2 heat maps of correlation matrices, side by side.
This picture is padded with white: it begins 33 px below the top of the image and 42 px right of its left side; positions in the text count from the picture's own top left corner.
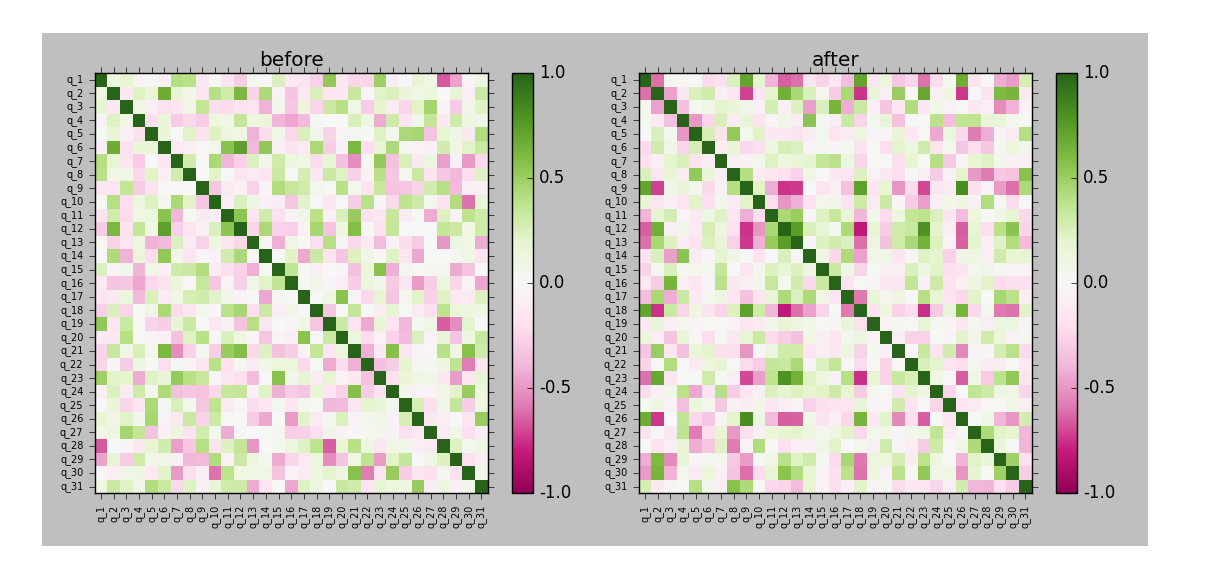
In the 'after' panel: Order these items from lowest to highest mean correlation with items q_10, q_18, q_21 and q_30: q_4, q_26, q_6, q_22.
q_4, q_22, q_26, q_6
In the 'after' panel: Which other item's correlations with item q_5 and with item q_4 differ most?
q_27
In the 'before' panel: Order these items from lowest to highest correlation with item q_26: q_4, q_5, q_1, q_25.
q_4, q_1, q_25, q_5
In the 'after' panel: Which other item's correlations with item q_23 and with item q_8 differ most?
q_9
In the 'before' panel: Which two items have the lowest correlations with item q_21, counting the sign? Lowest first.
q_7, q_22
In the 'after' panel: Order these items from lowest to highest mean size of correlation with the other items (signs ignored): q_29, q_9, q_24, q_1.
q_24, q_29, q_1, q_9
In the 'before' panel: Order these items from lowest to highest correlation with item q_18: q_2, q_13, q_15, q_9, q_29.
q_13, q_15, q_9, q_29, q_2
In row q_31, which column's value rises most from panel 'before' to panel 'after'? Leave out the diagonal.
q_9
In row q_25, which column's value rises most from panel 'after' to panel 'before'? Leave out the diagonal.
q_7
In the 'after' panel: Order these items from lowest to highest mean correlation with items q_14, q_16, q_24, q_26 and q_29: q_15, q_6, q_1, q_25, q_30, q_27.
q_25, q_6, q_1, q_30, q_15, q_27
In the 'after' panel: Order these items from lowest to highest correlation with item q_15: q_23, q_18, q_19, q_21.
q_18, q_21, q_19, q_23
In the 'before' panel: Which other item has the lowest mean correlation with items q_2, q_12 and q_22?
q_19
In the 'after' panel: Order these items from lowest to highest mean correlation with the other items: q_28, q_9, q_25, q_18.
q_18, q_9, q_25, q_28
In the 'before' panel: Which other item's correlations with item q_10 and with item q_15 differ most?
q_29
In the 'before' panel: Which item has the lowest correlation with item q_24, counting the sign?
q_15
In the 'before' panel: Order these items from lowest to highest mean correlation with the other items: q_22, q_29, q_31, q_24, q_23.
q_22, q_29, q_24, q_23, q_31
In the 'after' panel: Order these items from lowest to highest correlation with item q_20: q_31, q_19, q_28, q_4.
q_19, q_31, q_4, q_28
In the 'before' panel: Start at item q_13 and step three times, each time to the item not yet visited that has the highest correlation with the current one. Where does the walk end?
q_23
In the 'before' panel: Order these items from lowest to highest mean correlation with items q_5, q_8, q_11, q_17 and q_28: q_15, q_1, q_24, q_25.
q_1, q_24, q_15, q_25
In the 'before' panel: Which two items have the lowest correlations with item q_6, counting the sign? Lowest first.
q_13, q_19
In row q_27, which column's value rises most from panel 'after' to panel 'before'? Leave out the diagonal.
q_3
